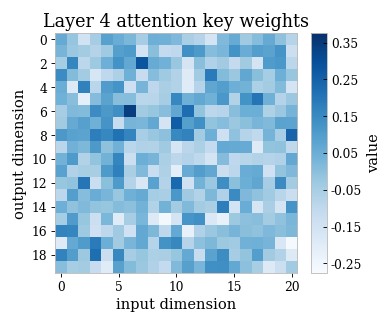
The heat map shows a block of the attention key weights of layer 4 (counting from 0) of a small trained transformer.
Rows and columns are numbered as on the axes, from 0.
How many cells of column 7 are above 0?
10
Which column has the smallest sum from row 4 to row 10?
9
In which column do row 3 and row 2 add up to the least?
11
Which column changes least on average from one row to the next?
18
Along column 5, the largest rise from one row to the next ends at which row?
8
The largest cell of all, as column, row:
6, 6
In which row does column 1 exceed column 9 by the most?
15
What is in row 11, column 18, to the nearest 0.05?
-0.15
